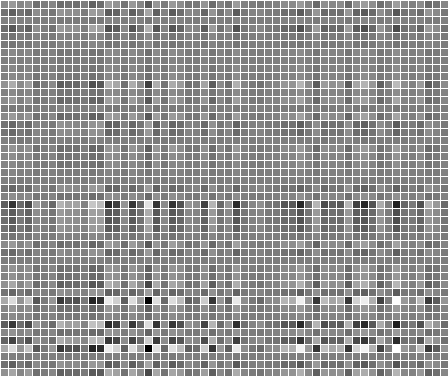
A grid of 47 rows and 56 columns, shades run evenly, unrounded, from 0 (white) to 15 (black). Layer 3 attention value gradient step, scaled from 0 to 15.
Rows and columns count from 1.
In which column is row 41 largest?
50
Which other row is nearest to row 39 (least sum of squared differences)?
19
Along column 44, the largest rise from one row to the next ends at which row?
44
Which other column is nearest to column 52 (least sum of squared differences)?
34
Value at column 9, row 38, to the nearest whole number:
10
